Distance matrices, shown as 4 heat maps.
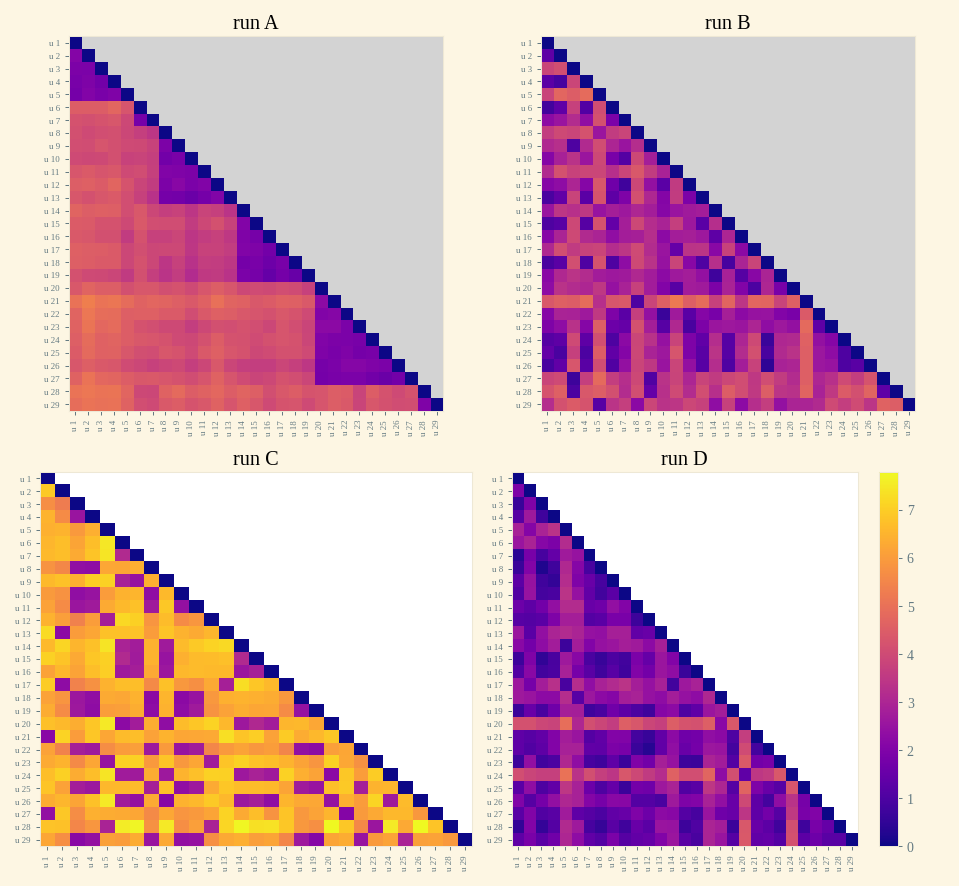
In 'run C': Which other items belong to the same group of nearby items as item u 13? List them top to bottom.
u 2, u 17
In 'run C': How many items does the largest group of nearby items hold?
10
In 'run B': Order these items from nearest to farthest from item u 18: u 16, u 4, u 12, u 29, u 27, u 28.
u 4, u 12, u 16, u 29, u 27, u 28
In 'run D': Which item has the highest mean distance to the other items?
u 20
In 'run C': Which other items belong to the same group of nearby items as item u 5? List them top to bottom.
u 12, u 23, u 28
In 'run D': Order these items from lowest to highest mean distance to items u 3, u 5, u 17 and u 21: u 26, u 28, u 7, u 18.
u 7, u 28, u 26, u 18
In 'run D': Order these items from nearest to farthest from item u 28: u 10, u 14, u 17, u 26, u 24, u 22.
u 10, u 22, u 26, u 14, u 17, u 24
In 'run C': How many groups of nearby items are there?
5
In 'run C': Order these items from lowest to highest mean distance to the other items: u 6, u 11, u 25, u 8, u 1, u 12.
u 8, u 11, u 25, u 6, u 12, u 1
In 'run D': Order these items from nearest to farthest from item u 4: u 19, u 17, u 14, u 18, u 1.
u 1, u 19, u 18, u 14, u 17
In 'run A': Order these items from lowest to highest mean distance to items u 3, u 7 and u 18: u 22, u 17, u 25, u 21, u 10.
u 17, u 10, u 25, u 22, u 21
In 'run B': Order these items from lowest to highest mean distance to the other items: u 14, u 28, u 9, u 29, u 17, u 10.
u 10, u 14, u 9, u 17, u 29, u 28
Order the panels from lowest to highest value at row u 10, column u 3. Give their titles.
run D, run C, run B, run A
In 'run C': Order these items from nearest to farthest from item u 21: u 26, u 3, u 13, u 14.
u 3, u 26, u 14, u 13
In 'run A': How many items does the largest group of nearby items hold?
8
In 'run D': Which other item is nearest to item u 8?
u 3
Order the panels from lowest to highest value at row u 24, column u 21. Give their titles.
run A, run D, run B, run C
